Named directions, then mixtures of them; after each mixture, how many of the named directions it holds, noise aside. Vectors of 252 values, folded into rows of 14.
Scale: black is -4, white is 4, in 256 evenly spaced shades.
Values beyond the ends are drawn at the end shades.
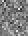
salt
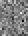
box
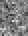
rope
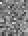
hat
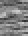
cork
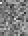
four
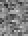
two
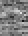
two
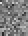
two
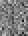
one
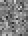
four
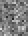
two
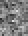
two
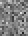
two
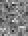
one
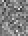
one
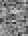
four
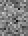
four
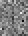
one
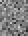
three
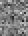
three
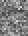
three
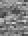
two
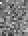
one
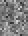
three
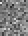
three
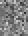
four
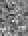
one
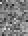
four
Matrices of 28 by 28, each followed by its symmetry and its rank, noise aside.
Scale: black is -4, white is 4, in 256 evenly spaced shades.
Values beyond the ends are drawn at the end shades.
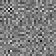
symmetric, rank four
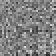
no symmetry, rank four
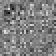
symmetric, rank three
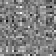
antisymmetric, rank four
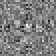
no symmetry, rank three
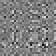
no symmetry, rank three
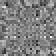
antisymmetric, rank four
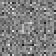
symmetric, rank four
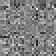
no symmetry, rank three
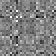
symmetric, rank three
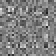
no symmetry, rank three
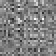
no symmetry, rank three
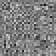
symmetric, rank four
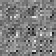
symmetric, rank three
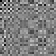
symmetric, rank two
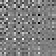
antisymmetric, rank two
